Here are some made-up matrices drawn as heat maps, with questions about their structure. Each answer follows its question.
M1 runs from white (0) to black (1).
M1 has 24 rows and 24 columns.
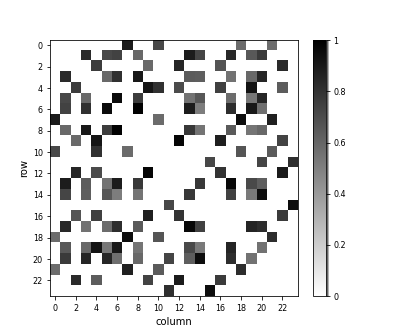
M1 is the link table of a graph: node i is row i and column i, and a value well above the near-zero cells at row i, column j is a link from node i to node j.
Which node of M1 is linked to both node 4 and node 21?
node 10
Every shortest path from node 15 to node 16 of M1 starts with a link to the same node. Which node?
node 11
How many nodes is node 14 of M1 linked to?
9
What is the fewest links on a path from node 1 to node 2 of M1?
3
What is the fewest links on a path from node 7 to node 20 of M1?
4
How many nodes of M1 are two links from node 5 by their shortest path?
2
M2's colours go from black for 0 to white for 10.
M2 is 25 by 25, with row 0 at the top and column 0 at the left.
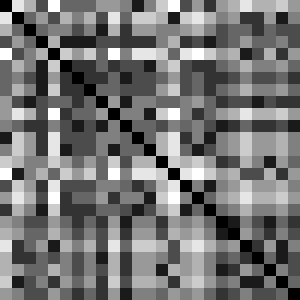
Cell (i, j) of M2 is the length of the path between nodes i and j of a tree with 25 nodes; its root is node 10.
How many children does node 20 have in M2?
1
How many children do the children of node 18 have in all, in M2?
1
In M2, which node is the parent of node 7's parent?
6
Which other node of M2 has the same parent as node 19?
22
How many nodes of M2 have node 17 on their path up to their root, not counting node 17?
3
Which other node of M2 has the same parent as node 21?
2
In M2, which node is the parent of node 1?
23
